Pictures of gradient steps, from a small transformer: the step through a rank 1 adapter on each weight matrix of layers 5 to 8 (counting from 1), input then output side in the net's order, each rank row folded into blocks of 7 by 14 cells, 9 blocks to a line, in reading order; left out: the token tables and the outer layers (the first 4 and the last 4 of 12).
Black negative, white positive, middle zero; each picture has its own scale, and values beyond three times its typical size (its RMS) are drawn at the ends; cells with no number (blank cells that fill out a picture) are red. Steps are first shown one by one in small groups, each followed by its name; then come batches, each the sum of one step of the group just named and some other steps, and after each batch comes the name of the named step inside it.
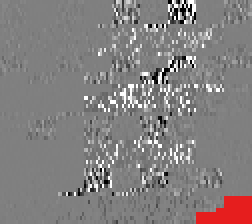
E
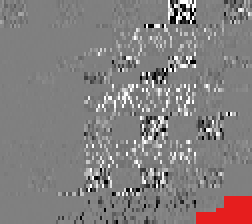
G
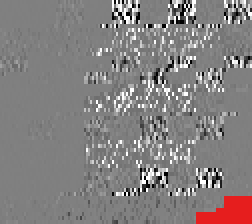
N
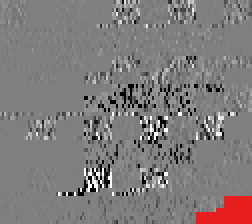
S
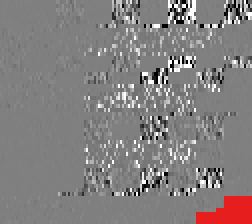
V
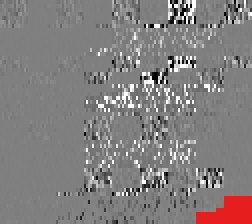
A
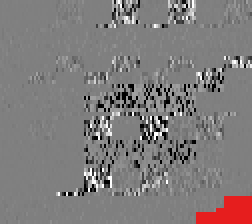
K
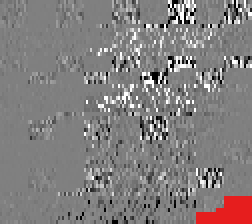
A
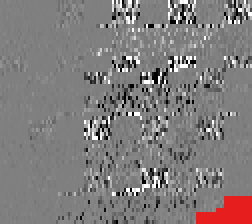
N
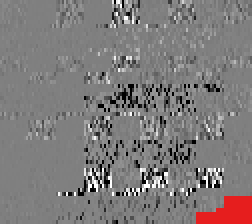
S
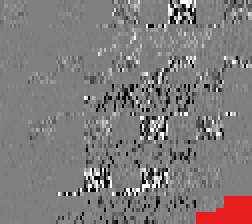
E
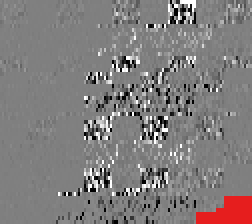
E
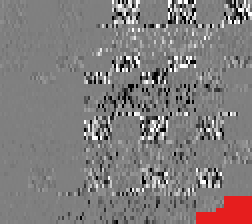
N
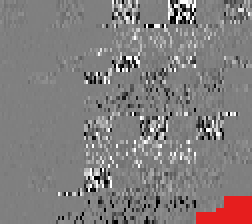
G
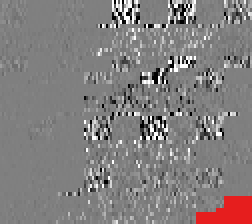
N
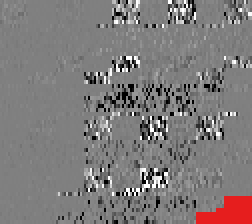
K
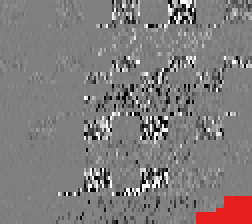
E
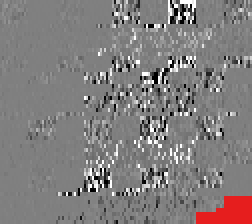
E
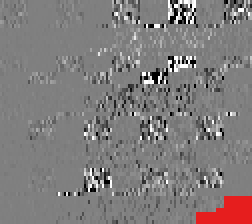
A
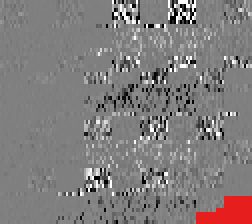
G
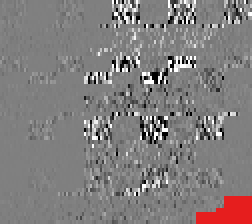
A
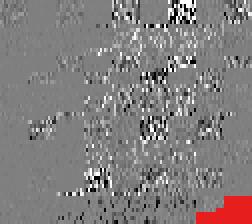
G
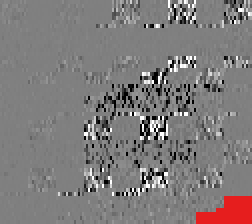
K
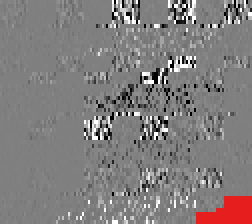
V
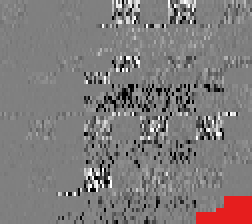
S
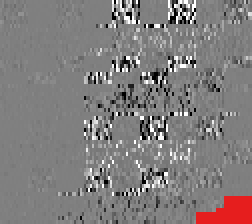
G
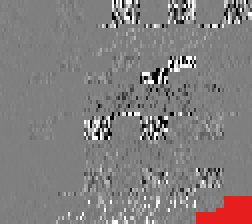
V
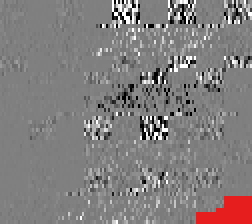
N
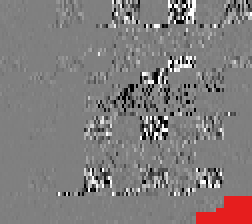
V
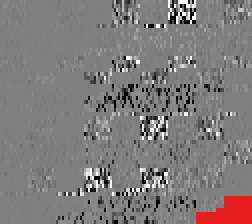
G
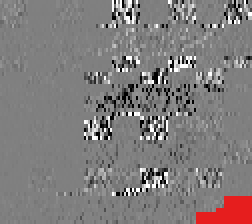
V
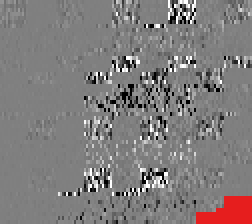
G
